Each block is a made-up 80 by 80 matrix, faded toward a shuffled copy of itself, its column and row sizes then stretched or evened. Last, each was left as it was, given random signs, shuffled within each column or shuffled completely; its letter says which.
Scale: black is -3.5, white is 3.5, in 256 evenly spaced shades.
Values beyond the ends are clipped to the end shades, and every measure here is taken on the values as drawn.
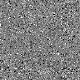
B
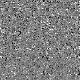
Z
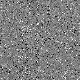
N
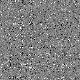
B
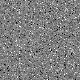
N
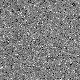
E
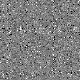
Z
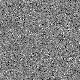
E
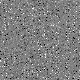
N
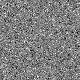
E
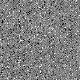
N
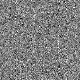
N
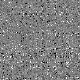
Z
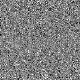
Z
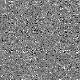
Z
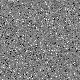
E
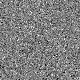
E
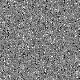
N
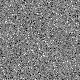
E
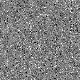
N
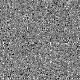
B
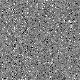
N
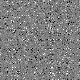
B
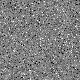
E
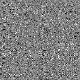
Z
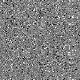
Z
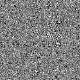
B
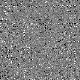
Z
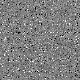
B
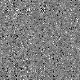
B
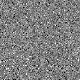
Z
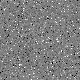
E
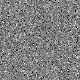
N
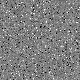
E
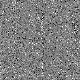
N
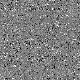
B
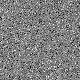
E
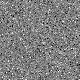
E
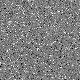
E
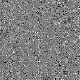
Z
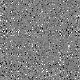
Z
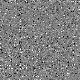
B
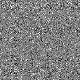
Z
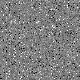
N
